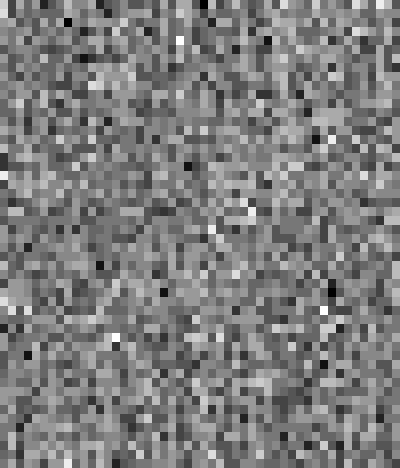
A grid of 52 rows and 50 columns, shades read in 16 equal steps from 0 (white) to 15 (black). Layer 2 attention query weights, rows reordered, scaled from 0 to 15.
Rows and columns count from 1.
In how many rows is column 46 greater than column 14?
24
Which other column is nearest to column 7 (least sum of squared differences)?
22
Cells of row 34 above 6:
33
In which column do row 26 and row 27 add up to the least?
27
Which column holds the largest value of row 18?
1
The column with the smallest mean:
41
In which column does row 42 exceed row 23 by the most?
31
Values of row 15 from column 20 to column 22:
7 8 7
